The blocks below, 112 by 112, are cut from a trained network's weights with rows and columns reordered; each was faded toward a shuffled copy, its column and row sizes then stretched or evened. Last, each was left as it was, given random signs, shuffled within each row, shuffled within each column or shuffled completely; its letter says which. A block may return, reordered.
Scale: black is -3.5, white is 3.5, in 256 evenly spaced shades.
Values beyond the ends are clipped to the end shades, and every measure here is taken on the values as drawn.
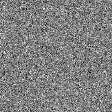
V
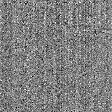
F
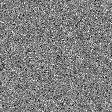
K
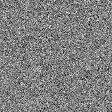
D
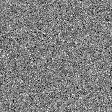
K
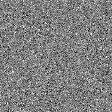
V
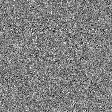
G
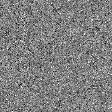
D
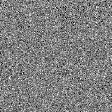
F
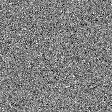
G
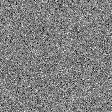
K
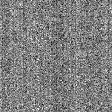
F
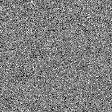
V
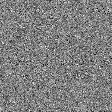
G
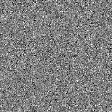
F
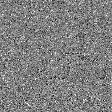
G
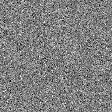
D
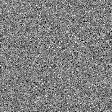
G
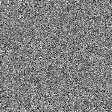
V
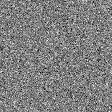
K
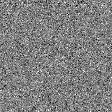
G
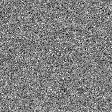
G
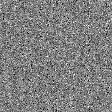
D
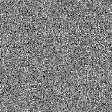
F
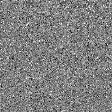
V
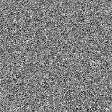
F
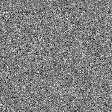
G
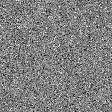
K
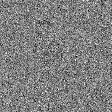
D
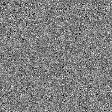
V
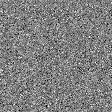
G
